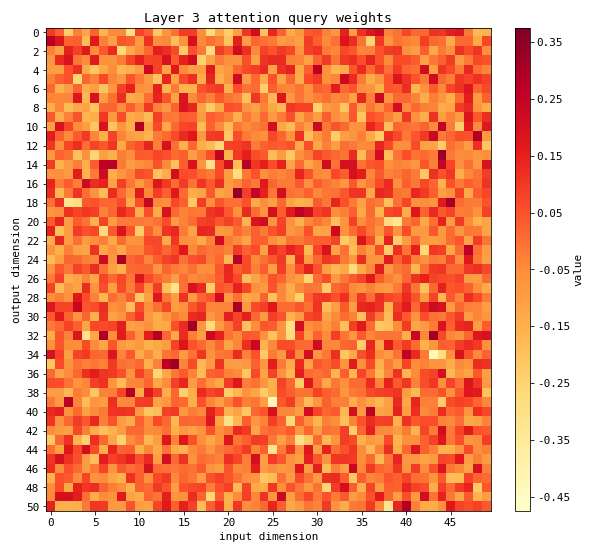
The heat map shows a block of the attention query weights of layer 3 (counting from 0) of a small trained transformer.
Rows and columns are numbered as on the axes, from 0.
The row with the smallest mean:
8
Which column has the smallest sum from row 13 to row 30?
27
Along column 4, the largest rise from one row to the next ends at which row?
44
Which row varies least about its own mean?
16
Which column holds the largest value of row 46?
34
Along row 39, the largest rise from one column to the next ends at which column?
26
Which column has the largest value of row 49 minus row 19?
37
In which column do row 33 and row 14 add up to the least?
18
